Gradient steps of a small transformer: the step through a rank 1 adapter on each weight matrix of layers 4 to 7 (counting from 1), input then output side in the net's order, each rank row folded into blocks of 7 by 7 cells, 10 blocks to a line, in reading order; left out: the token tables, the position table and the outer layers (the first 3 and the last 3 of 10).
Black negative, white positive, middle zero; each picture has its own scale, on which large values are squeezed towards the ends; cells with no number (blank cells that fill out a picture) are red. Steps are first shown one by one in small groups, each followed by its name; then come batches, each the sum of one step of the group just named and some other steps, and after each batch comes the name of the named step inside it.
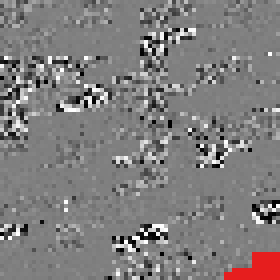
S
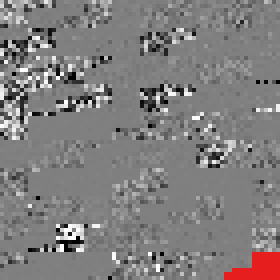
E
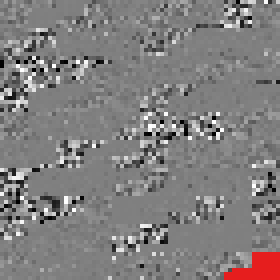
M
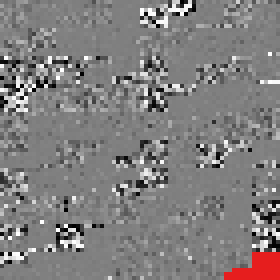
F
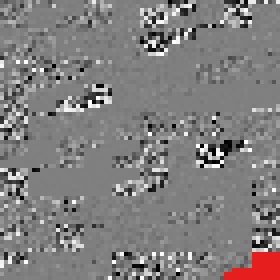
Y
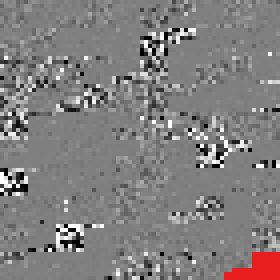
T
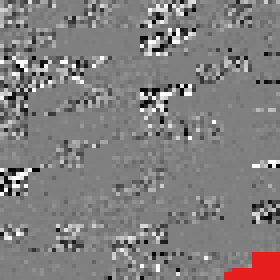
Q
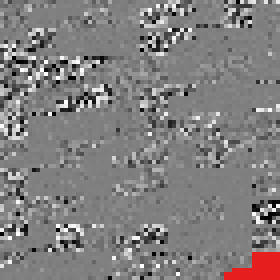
S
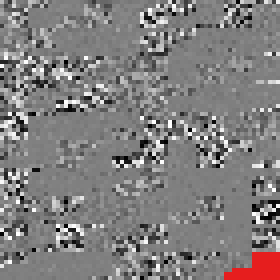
T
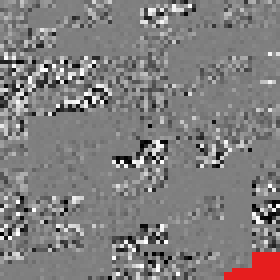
F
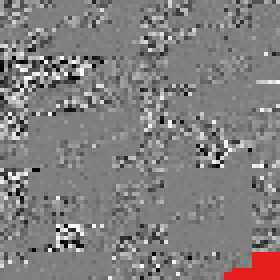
T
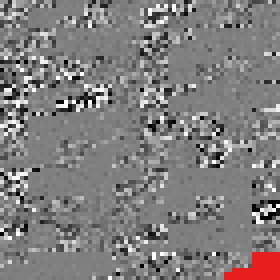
S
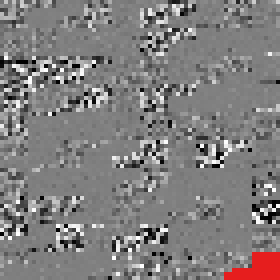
S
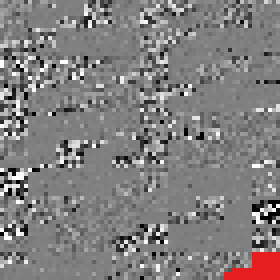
Q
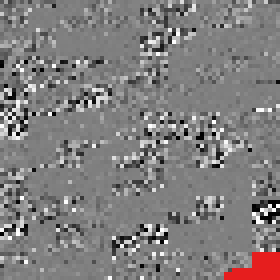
M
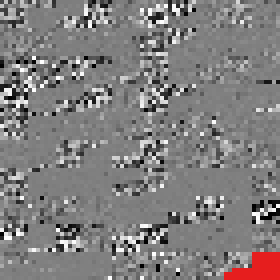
M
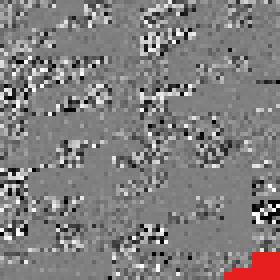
Q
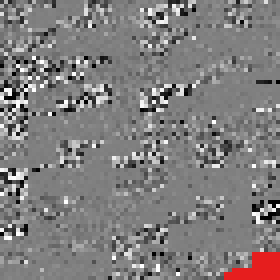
M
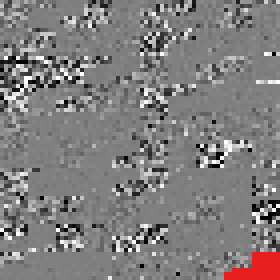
F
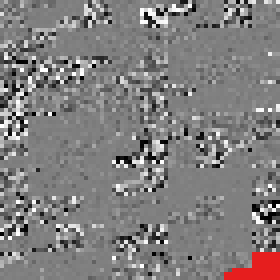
F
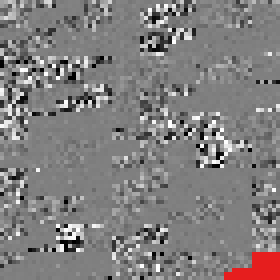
E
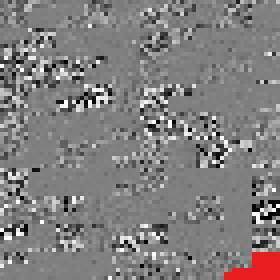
Y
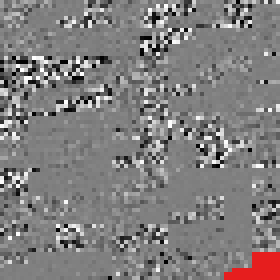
T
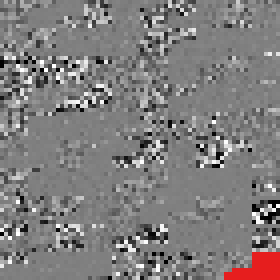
S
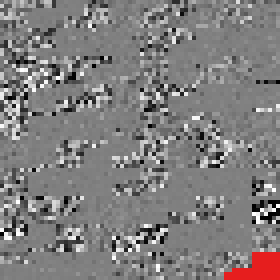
E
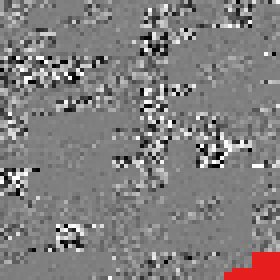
T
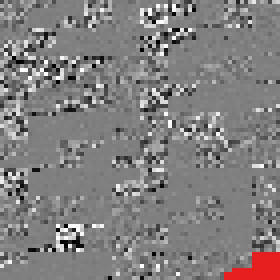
T
